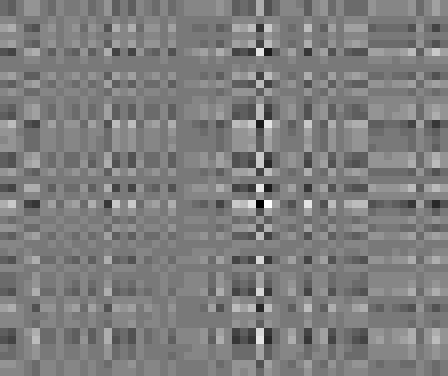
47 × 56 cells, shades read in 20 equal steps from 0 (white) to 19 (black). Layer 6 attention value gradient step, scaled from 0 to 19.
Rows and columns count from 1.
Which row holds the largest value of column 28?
26
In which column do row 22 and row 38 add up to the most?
33
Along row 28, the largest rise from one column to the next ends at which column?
34
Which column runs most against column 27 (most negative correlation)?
23
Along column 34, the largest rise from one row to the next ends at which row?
7
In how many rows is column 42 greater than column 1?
10
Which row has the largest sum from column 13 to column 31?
43
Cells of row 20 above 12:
6
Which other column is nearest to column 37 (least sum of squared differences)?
51
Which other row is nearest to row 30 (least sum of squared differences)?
14
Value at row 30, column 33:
5
